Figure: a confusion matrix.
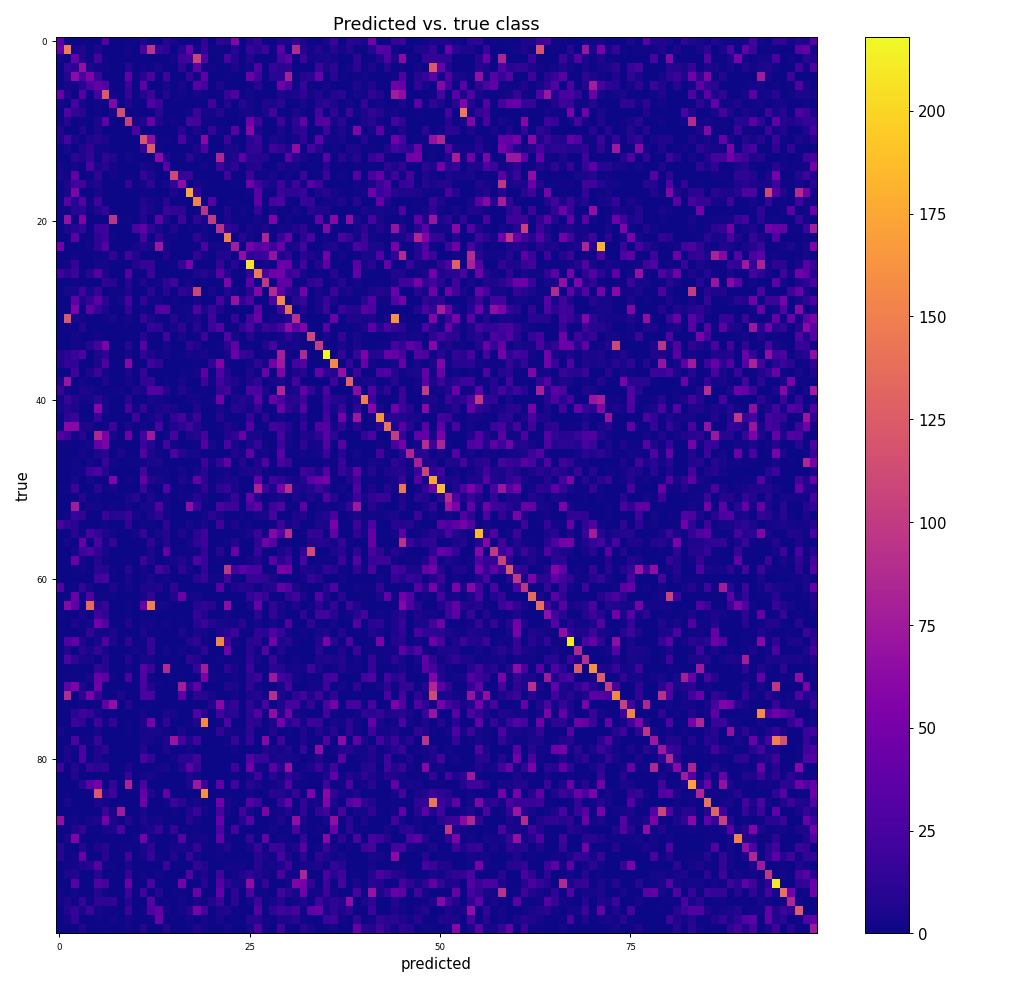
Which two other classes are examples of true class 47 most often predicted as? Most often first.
98, 99
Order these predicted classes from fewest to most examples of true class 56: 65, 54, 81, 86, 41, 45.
54, 86, 65, 41, 81, 45
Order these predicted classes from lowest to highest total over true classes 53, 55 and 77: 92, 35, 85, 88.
35, 85, 92, 88
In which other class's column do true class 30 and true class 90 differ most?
50
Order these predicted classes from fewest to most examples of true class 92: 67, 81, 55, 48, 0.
0, 81, 48, 67, 55
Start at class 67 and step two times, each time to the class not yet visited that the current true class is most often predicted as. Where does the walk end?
61
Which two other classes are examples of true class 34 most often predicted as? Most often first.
73, 79
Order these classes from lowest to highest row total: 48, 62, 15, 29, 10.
10, 48, 15, 62, 29
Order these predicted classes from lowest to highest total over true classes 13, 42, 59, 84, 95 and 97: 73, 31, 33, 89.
73, 31, 33, 89
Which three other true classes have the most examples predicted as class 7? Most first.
20, 74, 49
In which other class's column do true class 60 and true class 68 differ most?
62
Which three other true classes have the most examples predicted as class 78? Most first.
81, 59, 87
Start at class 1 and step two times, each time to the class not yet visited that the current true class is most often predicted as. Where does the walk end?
12
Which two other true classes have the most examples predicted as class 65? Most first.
28, 59
